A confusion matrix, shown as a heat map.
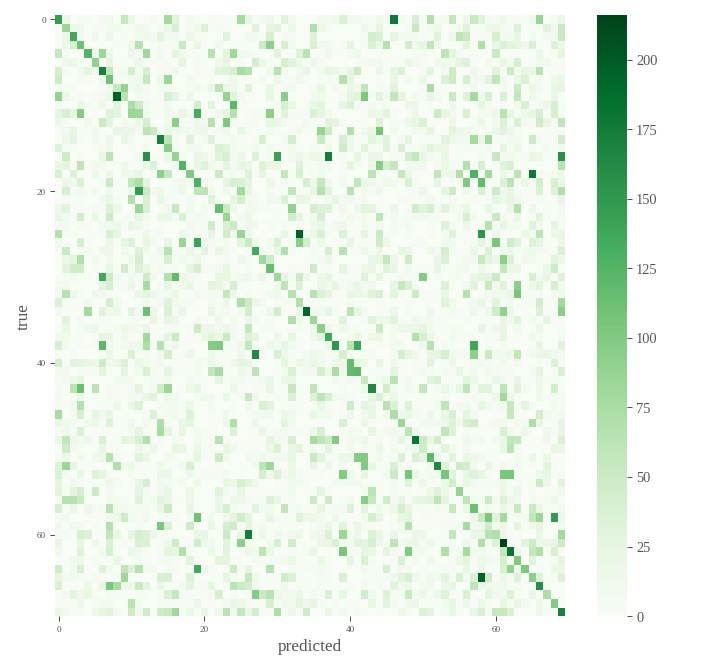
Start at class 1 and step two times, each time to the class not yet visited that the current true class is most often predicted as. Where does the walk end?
32
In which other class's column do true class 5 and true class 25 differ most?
33
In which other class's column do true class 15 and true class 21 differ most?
10
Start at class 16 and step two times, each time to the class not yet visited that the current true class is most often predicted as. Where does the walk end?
12
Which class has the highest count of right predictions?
61
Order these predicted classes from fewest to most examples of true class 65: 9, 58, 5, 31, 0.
5, 0, 31, 9, 58
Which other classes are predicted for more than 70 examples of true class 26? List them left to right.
17, 19, 33, 60
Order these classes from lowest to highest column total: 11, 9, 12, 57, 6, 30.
9, 30, 6, 57, 11, 12
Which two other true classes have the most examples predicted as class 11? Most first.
20, 22
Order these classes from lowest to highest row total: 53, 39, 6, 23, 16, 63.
63, 23, 39, 53, 6, 16
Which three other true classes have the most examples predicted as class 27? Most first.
39, 67, 41
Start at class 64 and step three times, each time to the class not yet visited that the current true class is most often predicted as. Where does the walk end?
68
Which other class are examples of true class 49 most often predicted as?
38
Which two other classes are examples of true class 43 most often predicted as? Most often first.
3, 15
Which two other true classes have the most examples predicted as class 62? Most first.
53, 64
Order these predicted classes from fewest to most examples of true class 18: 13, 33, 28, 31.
13, 28, 33, 31
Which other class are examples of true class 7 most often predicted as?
15
